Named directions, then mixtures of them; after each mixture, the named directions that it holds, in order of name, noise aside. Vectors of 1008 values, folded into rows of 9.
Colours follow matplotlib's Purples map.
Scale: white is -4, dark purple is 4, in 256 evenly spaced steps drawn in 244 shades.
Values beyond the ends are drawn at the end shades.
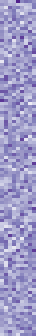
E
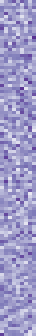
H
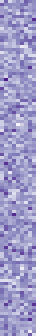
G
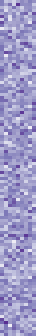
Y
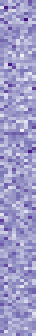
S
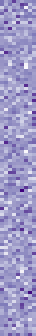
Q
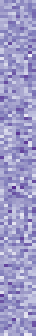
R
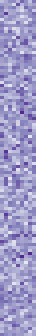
H, Y.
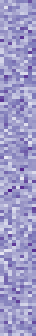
E, R.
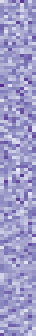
H.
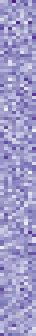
H, Q.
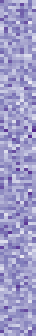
E, H.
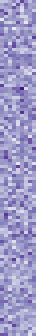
H, Y.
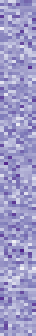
G, Y.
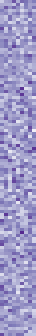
H, S.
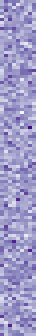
Y.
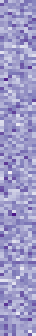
G.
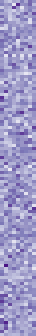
R, S, Y.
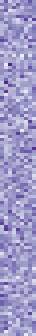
G, R, S.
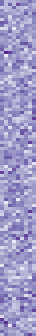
Q, Y.
